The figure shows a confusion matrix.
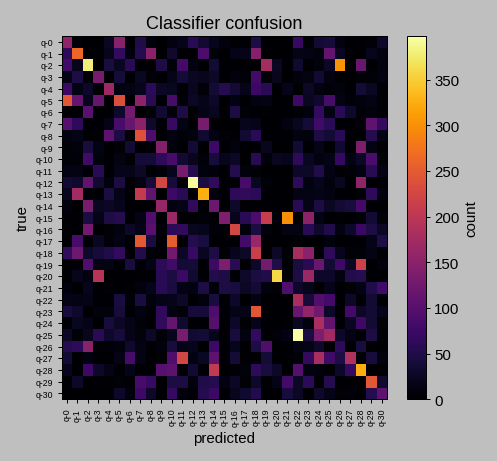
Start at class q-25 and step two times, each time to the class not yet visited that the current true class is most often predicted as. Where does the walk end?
q-24
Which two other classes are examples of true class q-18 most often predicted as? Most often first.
q-22, q-23
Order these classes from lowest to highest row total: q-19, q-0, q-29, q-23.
q-0, q-29, q-23, q-19
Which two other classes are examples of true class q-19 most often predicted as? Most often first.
q-28, q-15
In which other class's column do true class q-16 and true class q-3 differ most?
q-2
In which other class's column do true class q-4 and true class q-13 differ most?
q-7
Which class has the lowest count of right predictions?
q-26
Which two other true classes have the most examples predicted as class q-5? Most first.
q-0, q-7
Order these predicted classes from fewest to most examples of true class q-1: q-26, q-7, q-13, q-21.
q-21, q-26, q-7, q-13
